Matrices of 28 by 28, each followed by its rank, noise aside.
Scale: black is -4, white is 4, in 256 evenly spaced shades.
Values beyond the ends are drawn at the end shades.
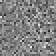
eight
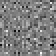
four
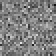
six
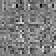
four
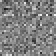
six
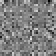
four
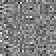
six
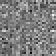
six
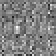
four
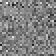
eight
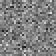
eight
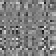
three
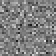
six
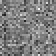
six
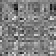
three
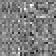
four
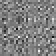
four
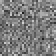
eight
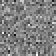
eight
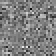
six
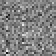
six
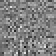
six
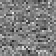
eight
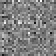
four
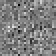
four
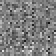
eight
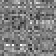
three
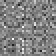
four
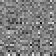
four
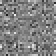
six
